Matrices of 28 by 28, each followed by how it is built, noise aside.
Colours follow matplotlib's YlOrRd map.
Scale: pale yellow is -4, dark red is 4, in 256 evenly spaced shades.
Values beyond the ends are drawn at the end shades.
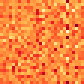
uneven columns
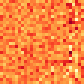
uneven columns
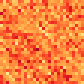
Toeplitz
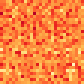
repeating columns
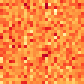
uneven columns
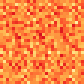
repeating columns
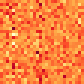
uneven columns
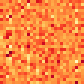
uneven columns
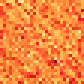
Toeplitz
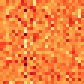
uneven columns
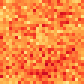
smooth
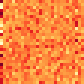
uneven columns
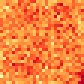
smooth
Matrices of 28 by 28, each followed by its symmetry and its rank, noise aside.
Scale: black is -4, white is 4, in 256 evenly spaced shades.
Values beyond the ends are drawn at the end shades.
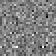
antisymmetric, rank four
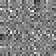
symmetric, rank four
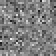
antisymmetric, rank six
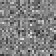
no symmetry, rank six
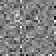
no symmetry, rank five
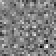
symmetric, rank four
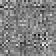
no symmetry, rank five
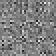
antisymmetric, rank six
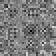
symmetric, rank five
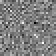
symmetric, rank four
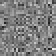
no symmetry, rank four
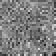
symmetric, rank four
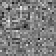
symmetric, rank six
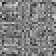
no symmetry, rank four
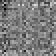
no symmetry, rank six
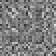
symmetric, rank four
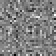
antisymmetric, rank six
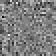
antisymmetric, rank six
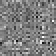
no symmetry, rank four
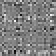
antisymmetric, rank four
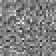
symmetric, rank four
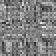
antisymmetric, rank four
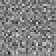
no symmetry, rank five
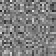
antisymmetric, rank four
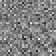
no symmetry, rank five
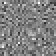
no symmetry, rank six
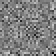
symmetric, rank five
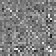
symmetric, rank six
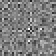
symmetric, rank six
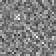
symmetric, rank six
